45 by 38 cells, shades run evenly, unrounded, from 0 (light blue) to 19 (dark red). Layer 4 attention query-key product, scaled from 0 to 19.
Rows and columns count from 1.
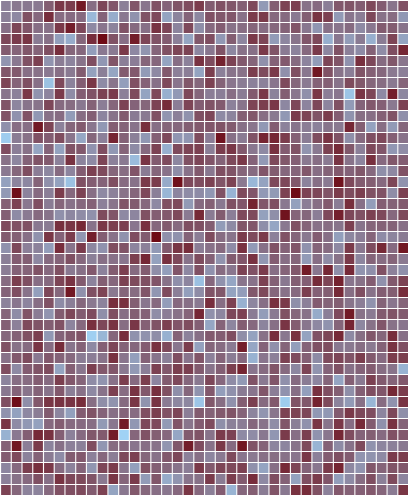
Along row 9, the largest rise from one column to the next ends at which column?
34
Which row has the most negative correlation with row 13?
21
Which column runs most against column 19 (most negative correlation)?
30
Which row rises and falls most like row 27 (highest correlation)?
26
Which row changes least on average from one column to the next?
16
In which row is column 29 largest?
25
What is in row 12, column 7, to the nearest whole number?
10
